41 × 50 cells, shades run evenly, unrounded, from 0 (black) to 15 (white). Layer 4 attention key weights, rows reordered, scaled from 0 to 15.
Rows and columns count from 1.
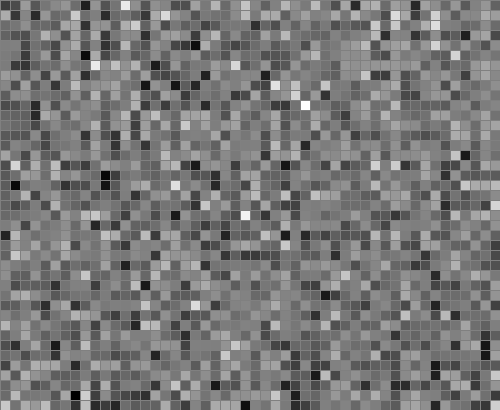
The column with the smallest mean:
12
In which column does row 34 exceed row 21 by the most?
45
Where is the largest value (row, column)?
11, 31
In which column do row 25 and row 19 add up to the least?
22
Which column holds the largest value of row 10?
30
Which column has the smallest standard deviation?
35
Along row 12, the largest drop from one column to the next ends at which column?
14
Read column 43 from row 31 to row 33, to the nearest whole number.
6 8 6
